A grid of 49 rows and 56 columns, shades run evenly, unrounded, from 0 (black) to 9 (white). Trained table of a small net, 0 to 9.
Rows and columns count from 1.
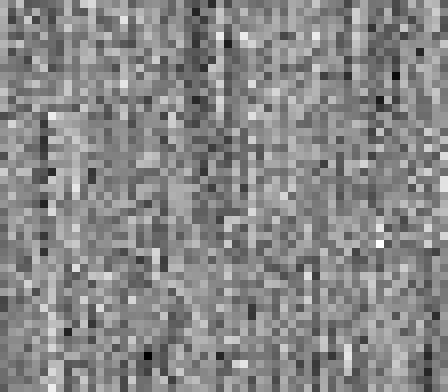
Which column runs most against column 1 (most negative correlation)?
7
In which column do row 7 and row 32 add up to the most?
20
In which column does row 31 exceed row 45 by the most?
54
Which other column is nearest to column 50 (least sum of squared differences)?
44
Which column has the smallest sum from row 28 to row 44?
40
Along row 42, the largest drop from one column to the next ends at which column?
9
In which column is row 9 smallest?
26
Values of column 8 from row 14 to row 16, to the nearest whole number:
4 7 6
